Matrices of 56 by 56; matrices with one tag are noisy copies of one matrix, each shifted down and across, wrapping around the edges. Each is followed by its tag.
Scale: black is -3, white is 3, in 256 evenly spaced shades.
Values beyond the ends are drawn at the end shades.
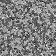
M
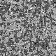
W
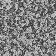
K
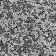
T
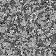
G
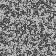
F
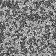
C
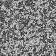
W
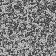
W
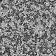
K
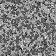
M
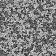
T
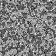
M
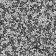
K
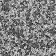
C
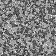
K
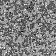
W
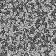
F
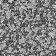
G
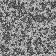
C
